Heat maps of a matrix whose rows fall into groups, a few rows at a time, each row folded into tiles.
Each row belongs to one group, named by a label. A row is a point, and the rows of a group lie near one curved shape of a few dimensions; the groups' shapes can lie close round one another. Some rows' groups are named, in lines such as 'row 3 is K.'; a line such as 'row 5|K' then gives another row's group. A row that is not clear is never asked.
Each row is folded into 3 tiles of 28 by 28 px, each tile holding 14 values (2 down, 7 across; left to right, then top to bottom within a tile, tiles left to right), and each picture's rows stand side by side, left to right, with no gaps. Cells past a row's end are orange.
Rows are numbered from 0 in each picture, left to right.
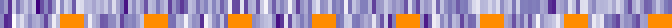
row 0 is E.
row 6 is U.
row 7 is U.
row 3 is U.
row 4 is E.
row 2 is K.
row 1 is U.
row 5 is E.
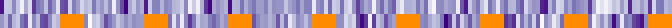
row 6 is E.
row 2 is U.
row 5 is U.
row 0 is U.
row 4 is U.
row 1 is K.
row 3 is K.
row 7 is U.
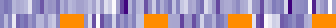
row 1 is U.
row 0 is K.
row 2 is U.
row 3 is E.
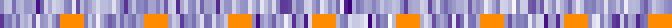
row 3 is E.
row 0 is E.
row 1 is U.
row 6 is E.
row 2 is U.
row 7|U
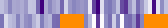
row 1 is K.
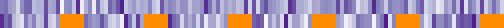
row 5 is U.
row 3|E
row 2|E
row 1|E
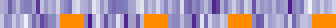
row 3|E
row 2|U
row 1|E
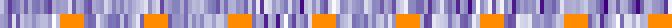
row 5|E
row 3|U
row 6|E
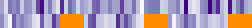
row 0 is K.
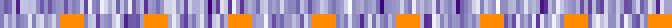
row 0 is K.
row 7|K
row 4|U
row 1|U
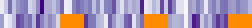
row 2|U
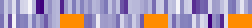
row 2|E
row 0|U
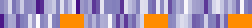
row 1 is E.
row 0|E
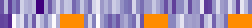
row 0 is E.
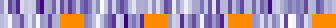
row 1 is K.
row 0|K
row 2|U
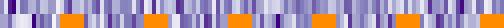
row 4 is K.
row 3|U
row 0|E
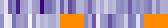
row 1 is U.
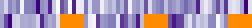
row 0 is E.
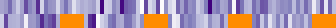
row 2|K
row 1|E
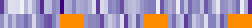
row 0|U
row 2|E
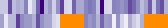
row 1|K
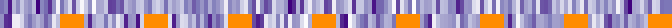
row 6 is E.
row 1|E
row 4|E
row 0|E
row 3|E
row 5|E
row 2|E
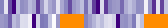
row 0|E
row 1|E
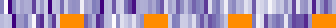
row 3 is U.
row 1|K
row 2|E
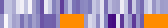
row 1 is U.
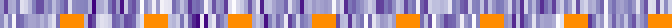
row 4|K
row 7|K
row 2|U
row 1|E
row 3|U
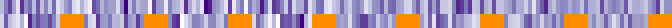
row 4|U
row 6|K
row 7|E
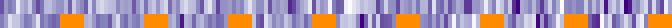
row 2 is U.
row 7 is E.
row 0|K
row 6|E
